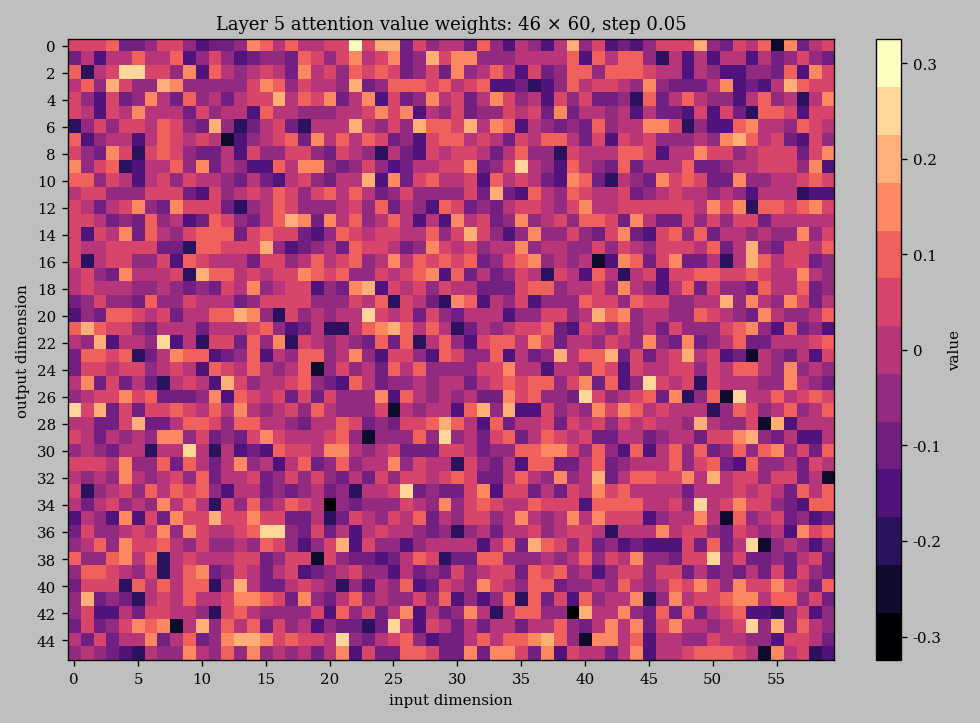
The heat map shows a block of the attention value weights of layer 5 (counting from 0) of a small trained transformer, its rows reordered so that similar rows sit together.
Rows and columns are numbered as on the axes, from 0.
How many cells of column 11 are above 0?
16
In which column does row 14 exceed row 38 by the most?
31
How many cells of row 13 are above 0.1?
6
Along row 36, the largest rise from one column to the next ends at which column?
57
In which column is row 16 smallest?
41
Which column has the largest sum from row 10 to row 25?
22
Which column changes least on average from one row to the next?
39
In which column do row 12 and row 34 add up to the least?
20
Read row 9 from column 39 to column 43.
0.1 0 -0.05 -0.1 0.1
